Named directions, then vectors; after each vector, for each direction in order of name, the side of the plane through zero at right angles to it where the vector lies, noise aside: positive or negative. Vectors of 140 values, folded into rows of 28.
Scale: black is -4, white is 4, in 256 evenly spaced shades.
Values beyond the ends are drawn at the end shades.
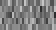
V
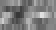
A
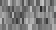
positive, positive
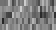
negative, positive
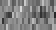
negative, positive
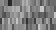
negative, negative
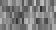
positive, positive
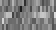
positive, negative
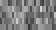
negative, negative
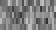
positive, positive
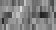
negative, positive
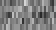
negative, positive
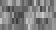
positive, positive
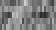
negative, positive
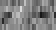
negative, positive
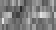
positive, negative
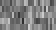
positive, positive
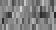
negative, positive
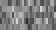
negative, negative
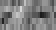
negative, positive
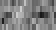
negative, positive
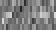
positive, negative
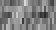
negative, positive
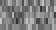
positive, positive
